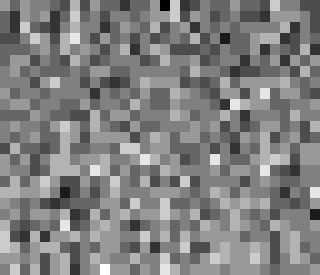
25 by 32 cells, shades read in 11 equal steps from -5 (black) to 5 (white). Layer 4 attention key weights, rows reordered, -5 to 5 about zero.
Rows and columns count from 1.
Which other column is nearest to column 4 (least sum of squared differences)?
12
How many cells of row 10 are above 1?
3
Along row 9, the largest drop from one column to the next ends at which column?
28
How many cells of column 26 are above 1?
2
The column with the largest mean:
17
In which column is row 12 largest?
7
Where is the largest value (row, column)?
25, 11
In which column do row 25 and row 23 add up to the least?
8
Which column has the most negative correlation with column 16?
19
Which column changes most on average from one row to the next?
14
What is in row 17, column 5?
3
